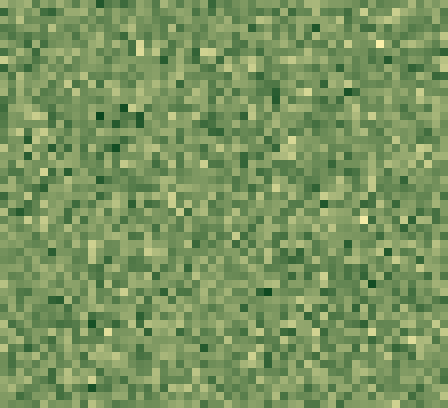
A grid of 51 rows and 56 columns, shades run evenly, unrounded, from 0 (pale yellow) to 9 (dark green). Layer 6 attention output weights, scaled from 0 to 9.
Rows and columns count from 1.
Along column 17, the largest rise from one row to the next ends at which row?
15
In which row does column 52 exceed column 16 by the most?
37
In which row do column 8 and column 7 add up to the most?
38
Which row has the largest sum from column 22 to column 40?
17
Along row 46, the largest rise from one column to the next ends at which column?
34
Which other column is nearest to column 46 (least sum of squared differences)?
10
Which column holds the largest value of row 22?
9
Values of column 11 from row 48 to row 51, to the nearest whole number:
4 6 5 6
